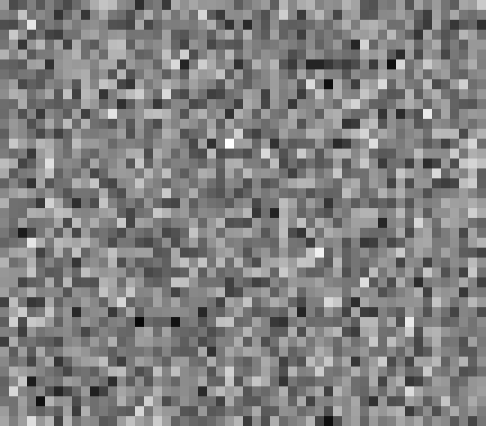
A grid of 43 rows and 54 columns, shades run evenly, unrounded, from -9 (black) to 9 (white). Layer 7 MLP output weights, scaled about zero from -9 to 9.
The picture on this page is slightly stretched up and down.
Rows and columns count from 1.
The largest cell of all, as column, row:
26, 15
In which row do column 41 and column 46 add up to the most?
33
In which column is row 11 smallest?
14
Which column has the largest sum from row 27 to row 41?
49
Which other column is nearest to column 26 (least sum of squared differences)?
2
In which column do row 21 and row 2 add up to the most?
32
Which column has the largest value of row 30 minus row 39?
4
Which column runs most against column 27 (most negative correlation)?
29
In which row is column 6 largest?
17
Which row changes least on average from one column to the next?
20
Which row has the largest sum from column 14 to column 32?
18
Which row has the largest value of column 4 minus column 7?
43
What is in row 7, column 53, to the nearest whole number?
3
